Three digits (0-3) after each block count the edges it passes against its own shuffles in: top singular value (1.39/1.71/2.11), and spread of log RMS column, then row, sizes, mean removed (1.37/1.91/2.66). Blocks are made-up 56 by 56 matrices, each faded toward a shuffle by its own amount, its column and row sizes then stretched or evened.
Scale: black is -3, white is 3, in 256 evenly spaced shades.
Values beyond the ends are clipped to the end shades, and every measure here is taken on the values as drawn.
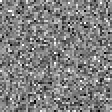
0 1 0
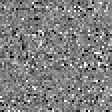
0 0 2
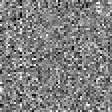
1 2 0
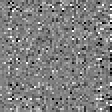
2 2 2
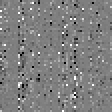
0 3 0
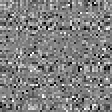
3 0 2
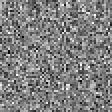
2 0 0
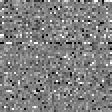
2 0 2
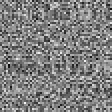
3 0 0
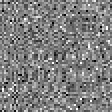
3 0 0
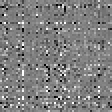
1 3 3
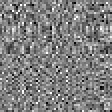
3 1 1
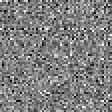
2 0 2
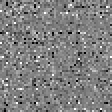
0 1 2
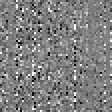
1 3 0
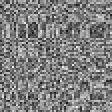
3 0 0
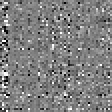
0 3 2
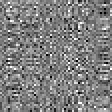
3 2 0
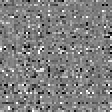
1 2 3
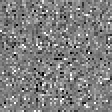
1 1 1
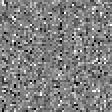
0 2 0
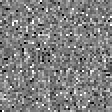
1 0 1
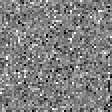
0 1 0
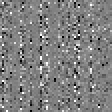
2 3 0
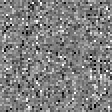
1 2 0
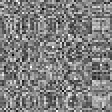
3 1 0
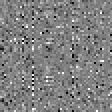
2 2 0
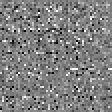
0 1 2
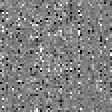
0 3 1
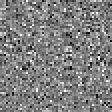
2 0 0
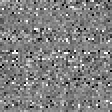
0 0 3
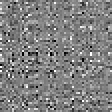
3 3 2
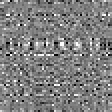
3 0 3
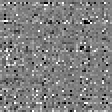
0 2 3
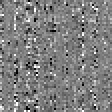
1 3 0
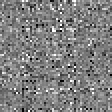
1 2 2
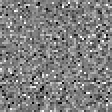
1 0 1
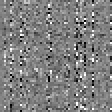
0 3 1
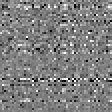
3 1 3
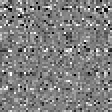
3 1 2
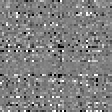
1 2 3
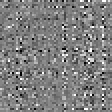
1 3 3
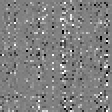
0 3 1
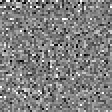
0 0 2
